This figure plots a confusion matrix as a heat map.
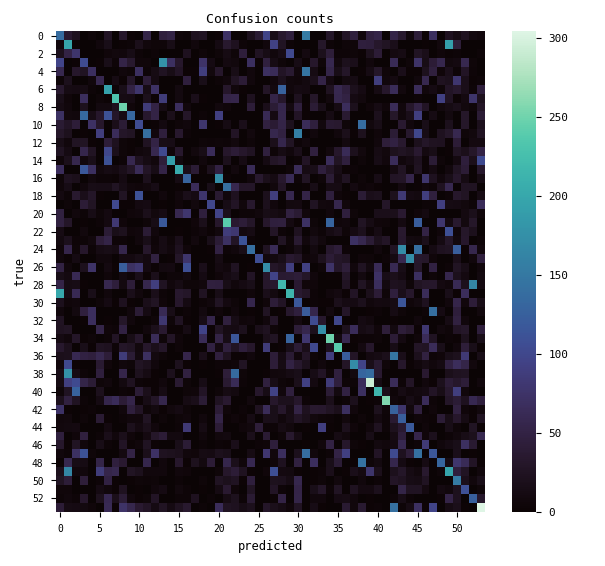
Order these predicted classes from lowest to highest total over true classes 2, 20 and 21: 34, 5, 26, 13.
5, 26, 13, 34
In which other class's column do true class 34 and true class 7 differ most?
29
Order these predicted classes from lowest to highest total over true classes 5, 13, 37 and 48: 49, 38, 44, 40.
44, 49, 40, 38
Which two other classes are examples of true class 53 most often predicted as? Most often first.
42, 47
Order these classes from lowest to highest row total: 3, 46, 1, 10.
46, 1, 10, 3
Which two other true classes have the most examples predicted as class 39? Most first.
38, 49
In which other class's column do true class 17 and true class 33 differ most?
21
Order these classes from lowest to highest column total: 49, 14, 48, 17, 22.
17, 14, 48, 22, 49
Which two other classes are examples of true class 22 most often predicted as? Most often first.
49, 21
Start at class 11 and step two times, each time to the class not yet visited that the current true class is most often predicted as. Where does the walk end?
43
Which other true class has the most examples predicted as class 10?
18
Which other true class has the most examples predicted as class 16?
26
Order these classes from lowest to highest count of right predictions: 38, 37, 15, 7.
38, 37, 15, 7
